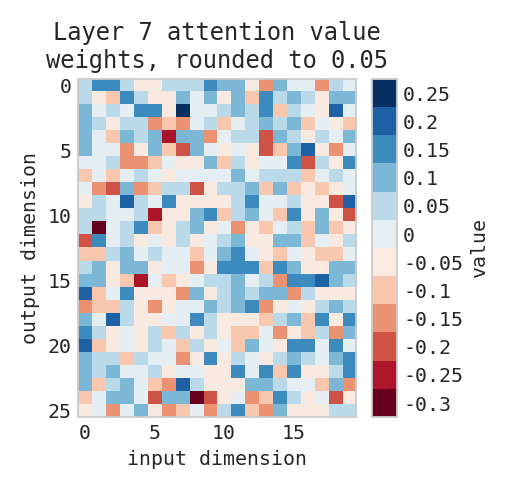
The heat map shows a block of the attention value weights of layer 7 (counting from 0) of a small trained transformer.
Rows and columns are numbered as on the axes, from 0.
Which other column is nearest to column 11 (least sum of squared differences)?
10
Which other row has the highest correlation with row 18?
6
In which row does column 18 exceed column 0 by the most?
17
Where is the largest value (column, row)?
7, 2
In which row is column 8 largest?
18
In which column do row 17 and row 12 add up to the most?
11
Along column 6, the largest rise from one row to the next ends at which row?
24
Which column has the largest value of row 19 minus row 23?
19
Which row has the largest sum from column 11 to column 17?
15
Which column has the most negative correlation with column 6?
8
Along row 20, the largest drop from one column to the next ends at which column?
1
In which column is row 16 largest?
0
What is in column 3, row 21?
-0.1
